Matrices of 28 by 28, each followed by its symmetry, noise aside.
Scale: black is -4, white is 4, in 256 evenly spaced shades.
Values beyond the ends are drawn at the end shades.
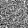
antisymmetric.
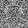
mirrored left to right.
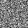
symmetric across the other diagonal.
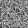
symmetric across the other diagonal.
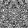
mirrored left to right.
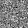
antisymmetric.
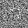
symmetric across the other diagonal.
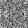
mirrored top to bottom.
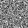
symmetric across the other diagonal.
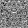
mirrored left to right.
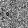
mirrored top to bottom.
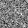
symmetric across the other diagonal.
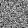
symmetric across the other diagonal.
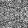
mirrored top to bottom.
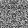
mirrored left to right.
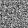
antisymmetric.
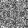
mirrored top to bottom.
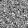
symmetric across the other diagonal.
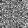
mirrored top to bottom.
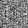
mirrored top to bottom.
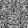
mirrored left to right.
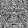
mirrored left to right.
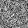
symmetric across the other diagonal.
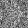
mirrored top to bottom.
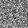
antisymmetric.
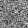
symmetric across the other diagonal.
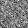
symmetric across the other diagonal.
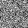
mirrored top to bottom.
